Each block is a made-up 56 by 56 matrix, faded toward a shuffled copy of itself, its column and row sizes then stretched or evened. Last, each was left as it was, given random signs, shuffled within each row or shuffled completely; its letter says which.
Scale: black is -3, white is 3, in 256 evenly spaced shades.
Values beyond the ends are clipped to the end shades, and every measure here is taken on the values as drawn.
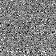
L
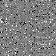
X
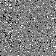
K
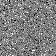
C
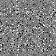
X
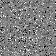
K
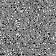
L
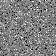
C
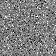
C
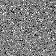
L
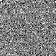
X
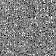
X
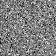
C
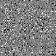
X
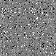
X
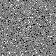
C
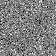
C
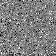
L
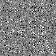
K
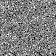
C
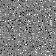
K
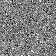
C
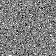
C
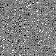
X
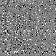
X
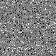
L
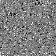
L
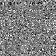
X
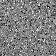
C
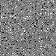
X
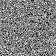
C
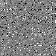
X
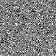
X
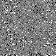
K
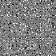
X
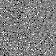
X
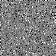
K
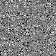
K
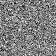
C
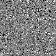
K
